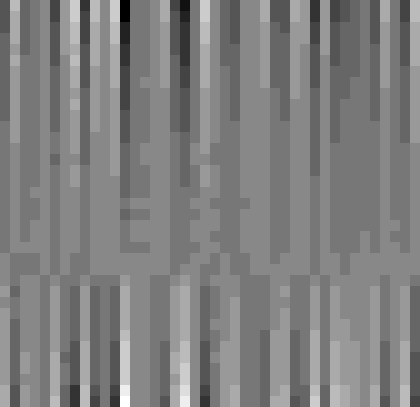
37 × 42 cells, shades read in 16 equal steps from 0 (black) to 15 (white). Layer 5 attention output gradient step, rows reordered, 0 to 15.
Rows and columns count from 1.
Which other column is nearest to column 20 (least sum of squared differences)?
15
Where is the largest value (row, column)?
37, 13
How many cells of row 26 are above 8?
2
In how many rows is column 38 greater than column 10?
12
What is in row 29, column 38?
9
